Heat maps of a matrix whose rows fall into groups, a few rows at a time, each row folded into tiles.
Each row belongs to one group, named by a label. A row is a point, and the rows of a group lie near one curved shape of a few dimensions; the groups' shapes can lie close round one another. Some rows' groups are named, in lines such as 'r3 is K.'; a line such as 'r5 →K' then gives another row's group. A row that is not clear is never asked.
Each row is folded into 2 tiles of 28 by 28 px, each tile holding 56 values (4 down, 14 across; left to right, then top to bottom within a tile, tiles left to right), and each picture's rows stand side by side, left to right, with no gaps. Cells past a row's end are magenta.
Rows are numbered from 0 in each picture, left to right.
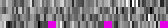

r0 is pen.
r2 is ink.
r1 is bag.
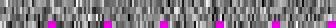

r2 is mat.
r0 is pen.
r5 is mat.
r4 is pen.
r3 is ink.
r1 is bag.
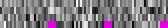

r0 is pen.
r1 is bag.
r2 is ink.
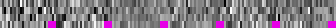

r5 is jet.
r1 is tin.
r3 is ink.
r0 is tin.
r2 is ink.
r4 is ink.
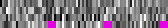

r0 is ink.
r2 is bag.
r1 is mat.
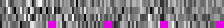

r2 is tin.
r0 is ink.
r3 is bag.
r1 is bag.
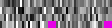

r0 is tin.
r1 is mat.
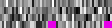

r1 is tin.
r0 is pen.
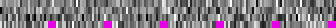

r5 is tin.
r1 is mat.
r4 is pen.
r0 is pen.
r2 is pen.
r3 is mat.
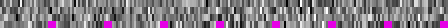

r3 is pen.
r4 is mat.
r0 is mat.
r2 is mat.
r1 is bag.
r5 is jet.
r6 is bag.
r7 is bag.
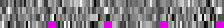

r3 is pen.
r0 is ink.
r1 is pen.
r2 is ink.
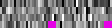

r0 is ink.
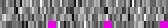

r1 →mat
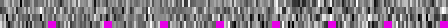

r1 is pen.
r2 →mat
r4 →pen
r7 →pen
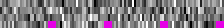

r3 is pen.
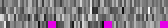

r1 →bag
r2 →mat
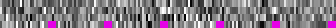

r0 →tin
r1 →mat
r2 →pen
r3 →tin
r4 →pen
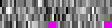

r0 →ink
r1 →mat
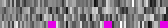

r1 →pen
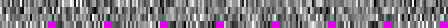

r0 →tin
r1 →ink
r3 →bag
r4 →bag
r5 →ink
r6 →pen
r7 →tin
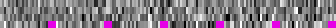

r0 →bag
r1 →pen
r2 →tin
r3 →bag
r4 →mat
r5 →mat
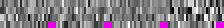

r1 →pen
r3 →tin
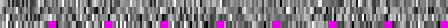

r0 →mat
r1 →ink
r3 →pen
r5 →ink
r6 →bag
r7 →bag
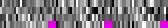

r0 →tin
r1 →ink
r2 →ink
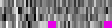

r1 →mat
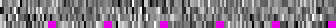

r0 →pen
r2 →jet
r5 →bag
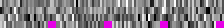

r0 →pen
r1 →bag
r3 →ink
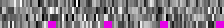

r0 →pen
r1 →tin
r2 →ink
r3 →bag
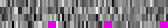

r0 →mat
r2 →ink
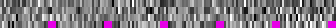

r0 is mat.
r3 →bag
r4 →tin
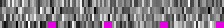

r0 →bag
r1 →ink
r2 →mat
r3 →tin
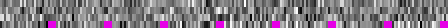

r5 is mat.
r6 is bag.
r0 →bag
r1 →mat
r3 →pen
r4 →mat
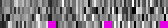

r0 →tin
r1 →ink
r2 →tin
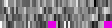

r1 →pen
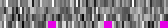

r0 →pen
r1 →mat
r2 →mat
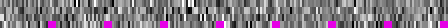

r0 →bag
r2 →ink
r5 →mat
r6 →bag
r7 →tin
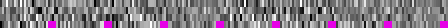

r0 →ink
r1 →pen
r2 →tin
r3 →mat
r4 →tin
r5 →tin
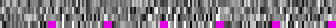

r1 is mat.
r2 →tin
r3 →mat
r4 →bag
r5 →mat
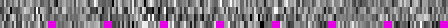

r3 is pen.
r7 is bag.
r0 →mat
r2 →ink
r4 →pen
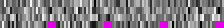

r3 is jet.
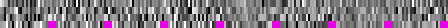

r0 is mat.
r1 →tin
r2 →pen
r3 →tin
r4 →pen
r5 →bag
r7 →tin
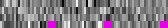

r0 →bag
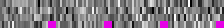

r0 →pen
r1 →mat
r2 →ink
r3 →tin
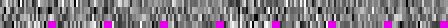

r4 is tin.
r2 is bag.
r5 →ink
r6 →mat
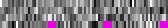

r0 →ink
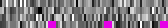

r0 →ink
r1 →bag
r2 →bag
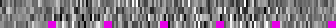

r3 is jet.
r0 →ink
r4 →tin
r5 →ink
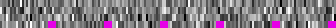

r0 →tin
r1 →bag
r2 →pen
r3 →mat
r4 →bag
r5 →ink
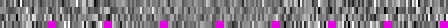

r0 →jet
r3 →ink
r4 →ink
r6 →mat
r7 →ink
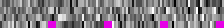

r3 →jet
